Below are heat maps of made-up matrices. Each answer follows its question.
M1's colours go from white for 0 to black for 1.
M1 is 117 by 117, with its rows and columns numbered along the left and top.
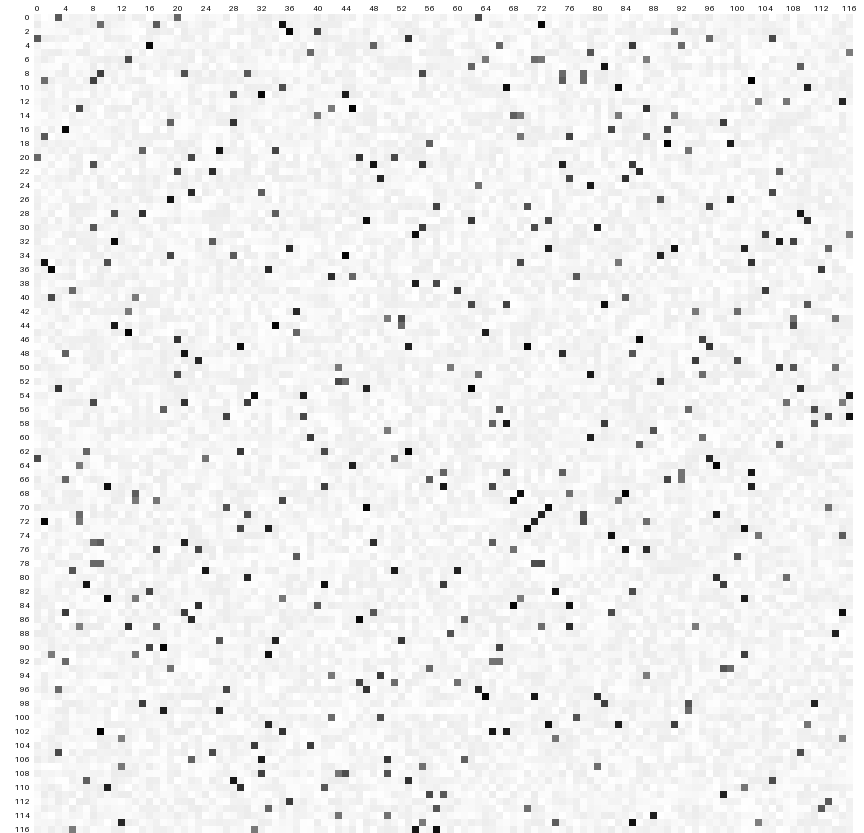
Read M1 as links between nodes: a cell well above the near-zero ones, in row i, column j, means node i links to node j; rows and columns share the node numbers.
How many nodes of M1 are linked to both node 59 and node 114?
2
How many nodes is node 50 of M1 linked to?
5
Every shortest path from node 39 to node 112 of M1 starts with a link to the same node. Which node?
node 5
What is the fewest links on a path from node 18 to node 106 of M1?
7
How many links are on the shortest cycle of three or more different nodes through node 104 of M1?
5
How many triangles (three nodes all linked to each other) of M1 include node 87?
3
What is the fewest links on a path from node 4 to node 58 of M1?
3
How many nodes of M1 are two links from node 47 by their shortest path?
8
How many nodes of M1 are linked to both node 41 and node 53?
1
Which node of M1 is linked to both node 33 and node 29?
node 73
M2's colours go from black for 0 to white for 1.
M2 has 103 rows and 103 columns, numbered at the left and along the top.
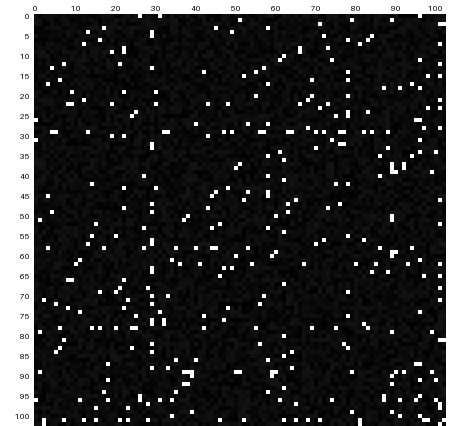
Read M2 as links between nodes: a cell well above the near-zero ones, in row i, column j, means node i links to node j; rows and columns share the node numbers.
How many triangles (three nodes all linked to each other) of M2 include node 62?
0
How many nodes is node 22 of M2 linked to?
8
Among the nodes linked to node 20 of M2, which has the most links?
node 78
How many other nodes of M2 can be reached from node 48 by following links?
8
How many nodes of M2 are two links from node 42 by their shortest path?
8
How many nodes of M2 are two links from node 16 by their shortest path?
8
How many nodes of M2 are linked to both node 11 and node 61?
1
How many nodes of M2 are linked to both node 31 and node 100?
1
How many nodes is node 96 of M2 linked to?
12
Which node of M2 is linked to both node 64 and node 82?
node 29
